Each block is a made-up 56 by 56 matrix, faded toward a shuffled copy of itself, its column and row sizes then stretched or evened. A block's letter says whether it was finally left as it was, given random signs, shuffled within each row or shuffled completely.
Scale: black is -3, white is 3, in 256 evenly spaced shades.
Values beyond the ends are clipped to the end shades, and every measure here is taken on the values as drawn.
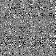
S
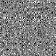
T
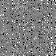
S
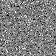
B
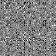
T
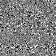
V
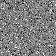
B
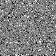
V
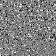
V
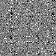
S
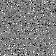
V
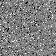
B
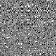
T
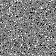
B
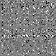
T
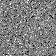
B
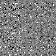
S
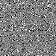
V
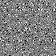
V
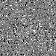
V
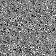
V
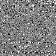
V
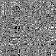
T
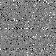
V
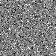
B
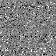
V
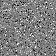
B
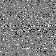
V
